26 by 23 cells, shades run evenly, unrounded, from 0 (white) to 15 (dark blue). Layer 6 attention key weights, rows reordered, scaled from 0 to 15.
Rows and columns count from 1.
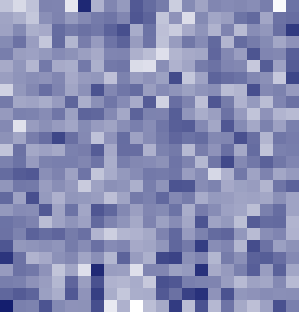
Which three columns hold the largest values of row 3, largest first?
23, 10, 9
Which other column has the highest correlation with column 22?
6
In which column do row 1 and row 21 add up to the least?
22
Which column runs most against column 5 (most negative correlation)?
8
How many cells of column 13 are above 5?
21
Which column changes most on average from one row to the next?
20
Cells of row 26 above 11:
6
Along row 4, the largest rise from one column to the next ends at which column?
5
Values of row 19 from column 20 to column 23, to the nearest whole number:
11 10 10 5
